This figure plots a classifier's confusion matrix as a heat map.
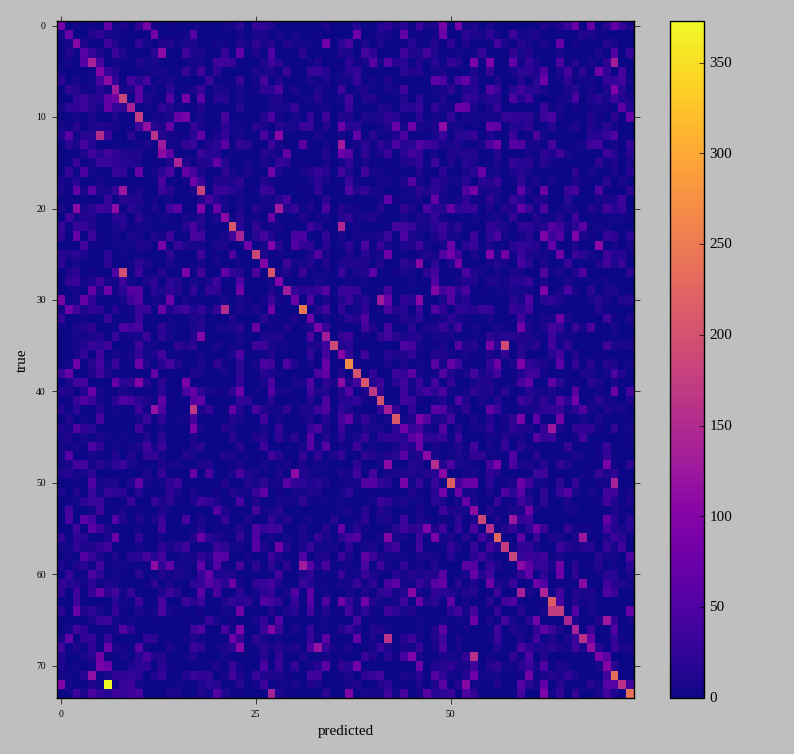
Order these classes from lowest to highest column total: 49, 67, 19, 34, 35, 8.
35, 19, 67, 8, 34, 49
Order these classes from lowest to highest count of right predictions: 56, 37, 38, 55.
55, 38, 56, 37
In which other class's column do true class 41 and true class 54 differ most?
58
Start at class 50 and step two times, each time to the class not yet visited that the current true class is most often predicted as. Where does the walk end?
4
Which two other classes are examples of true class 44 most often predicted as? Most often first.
63, 17
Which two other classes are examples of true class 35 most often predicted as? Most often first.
57, 55
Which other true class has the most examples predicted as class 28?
20
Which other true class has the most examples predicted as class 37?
73
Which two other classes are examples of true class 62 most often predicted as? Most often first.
59, 45
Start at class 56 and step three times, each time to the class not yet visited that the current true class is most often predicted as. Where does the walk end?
17
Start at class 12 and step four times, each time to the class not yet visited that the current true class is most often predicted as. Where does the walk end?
60
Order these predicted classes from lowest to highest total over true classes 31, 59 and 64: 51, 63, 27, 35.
35, 51, 27, 63
